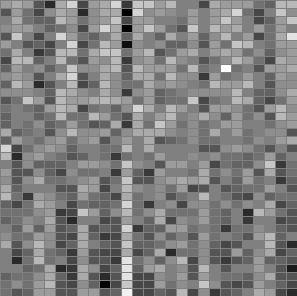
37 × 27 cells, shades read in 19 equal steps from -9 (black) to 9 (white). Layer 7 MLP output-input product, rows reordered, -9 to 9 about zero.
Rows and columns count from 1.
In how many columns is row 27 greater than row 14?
8
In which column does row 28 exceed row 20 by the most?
2
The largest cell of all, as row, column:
9, 21
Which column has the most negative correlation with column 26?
12
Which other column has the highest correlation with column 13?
26
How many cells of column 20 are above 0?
15
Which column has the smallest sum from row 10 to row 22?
5
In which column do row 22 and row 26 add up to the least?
14
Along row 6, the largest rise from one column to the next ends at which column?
13
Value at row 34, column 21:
-3
